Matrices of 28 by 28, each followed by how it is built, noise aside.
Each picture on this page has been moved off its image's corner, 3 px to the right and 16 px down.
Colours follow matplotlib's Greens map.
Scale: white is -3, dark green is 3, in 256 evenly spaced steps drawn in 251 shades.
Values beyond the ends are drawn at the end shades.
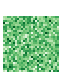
noise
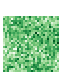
smooth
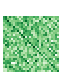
Toeplitz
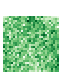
smooth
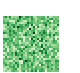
noise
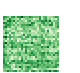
blocks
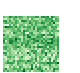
blocks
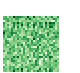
blocks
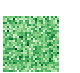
blocks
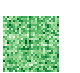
blocks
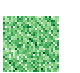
Toeplitz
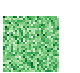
noise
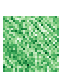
Toeplitz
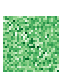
banded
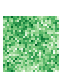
smooth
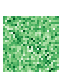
banded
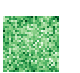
smooth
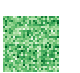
blocks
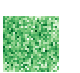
smooth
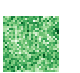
smooth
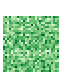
blocks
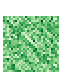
Toeplitz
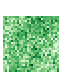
smooth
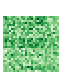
blocks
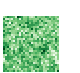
smooth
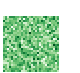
noise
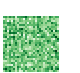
blocks
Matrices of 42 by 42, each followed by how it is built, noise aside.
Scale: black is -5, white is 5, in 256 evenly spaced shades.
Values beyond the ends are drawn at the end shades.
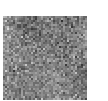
smooth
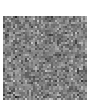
low rank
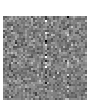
uneven columns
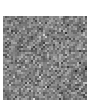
Hankel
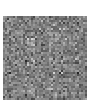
low rank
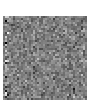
uneven columns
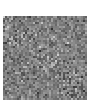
block diagonal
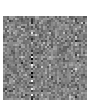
uneven columns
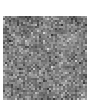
smooth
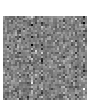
uneven columns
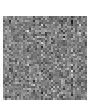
uneven columns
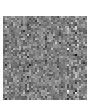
uneven columns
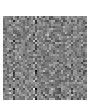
low rank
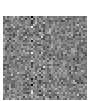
uneven columns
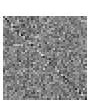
diagonal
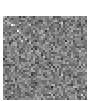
diagonal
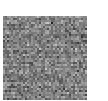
blocks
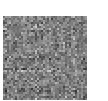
low rank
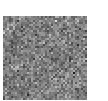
Hankel
